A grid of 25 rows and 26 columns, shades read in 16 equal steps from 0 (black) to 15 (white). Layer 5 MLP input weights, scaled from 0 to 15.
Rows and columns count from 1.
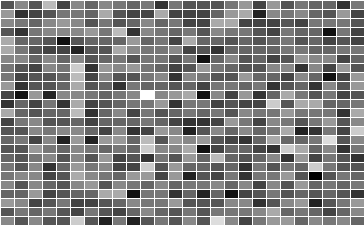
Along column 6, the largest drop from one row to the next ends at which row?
14
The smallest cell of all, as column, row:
23, 20
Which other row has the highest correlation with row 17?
11
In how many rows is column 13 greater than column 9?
9
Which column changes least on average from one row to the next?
19
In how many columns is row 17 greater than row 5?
14
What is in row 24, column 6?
4
